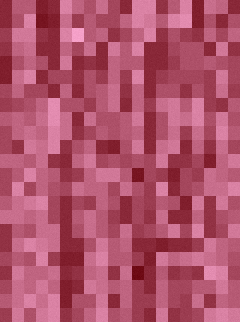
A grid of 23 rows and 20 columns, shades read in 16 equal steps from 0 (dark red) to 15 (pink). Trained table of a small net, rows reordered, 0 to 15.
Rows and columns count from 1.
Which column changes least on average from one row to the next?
13
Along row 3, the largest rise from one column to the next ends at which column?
6
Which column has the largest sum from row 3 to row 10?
12
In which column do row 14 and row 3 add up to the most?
7
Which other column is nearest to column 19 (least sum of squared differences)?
2
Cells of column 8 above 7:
14
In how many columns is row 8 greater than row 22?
9
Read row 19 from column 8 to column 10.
10 12 8
